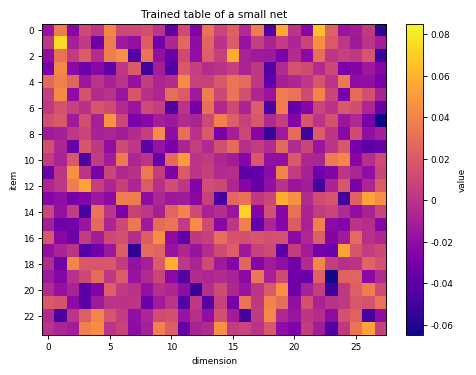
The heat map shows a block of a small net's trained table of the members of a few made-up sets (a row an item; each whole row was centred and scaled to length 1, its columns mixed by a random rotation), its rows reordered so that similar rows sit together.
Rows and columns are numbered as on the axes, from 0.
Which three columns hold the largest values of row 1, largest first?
1, 22, 5
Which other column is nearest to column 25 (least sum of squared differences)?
9
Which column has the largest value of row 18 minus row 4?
10
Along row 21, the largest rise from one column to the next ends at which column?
16
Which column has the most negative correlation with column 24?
7
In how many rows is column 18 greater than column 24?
10
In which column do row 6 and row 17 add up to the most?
24
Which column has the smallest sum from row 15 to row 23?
23
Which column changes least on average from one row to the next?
13
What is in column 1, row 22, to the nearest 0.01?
-0.05
